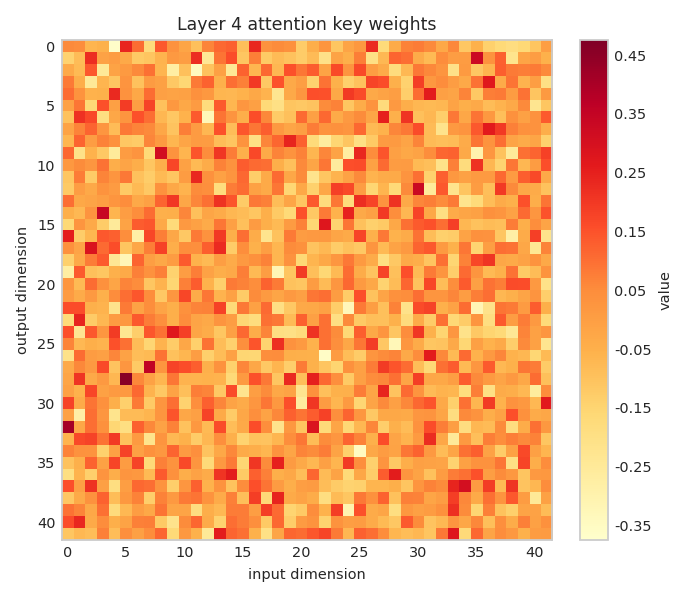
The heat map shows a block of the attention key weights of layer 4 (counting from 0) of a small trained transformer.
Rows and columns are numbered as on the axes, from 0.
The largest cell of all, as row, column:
28, 5
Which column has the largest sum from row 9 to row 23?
30
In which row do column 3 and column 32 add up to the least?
6
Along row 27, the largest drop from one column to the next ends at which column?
8
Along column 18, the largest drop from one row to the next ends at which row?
4
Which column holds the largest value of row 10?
35
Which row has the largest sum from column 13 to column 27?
41
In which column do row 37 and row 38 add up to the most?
33
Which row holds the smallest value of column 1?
31
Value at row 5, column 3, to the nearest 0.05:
0.15
